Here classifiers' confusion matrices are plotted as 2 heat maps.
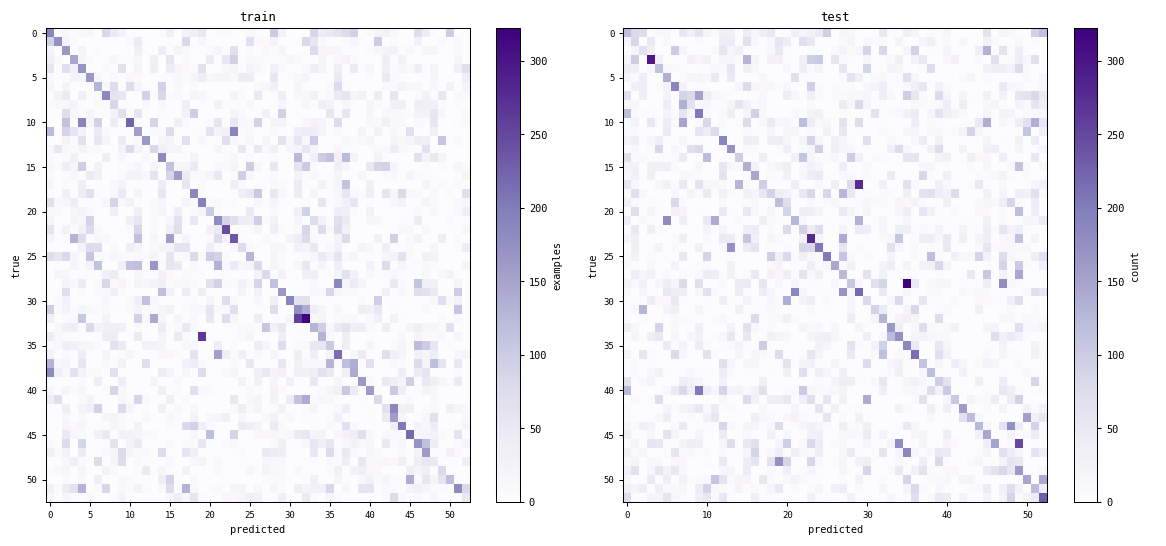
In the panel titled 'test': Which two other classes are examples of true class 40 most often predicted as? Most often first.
9, 0
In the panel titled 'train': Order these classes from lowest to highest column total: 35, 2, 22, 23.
22, 35, 23, 2
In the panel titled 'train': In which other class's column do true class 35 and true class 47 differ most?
46
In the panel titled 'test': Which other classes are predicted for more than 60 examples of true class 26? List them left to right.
39, 47, 49
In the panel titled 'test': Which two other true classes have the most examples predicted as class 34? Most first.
46, 23
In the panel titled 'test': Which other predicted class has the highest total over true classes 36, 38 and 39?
32
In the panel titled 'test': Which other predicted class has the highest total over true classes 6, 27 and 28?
35
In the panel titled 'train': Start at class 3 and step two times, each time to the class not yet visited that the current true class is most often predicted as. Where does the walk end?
15
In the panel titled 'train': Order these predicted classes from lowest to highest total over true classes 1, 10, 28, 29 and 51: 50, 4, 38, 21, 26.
50, 38, 21, 26, 4
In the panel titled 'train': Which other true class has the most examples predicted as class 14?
29
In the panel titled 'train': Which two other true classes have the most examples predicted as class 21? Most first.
36, 26
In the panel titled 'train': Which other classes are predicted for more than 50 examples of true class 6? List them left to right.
8, 10, 14, 36
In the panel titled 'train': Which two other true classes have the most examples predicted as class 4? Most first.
10, 51
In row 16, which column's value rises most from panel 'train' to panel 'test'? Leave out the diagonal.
37
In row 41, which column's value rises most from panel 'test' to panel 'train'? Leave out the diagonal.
32
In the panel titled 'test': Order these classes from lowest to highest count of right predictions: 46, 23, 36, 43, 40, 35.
40, 43, 46, 35, 36, 23
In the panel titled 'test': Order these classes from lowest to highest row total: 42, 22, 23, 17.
42, 22, 17, 23
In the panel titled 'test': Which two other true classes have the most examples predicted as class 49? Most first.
46, 27
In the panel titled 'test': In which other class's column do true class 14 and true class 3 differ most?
15
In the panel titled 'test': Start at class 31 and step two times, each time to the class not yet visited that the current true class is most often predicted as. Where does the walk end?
45
